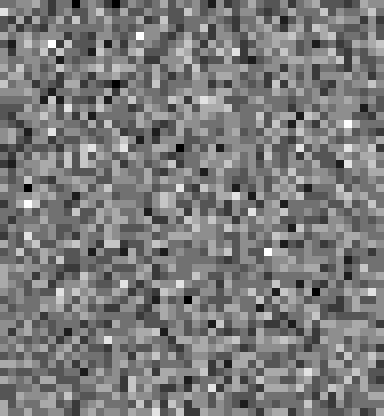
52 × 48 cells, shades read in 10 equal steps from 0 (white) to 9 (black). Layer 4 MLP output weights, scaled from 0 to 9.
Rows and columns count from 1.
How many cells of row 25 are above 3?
35
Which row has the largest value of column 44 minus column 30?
7
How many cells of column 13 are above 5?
11
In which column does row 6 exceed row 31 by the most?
14
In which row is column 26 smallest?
13
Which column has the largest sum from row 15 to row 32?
2
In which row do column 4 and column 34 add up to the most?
24
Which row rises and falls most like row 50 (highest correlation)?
6
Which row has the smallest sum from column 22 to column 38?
43
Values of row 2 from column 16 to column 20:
3 6 6 4 5
